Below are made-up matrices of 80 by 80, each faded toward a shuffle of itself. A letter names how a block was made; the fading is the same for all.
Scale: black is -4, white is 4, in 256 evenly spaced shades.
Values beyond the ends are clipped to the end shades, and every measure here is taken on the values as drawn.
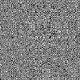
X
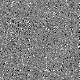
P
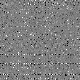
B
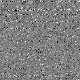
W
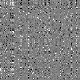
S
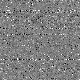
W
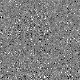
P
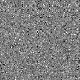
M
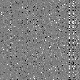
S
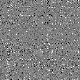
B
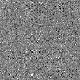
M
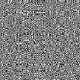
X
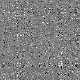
P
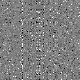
S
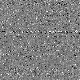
W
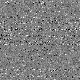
W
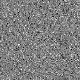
M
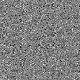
M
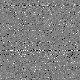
B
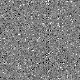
P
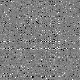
B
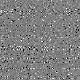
B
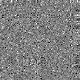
M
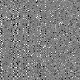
S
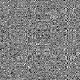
X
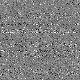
W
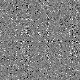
P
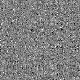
M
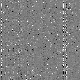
S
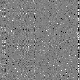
S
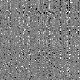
S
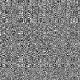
X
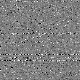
W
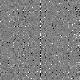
S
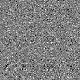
M
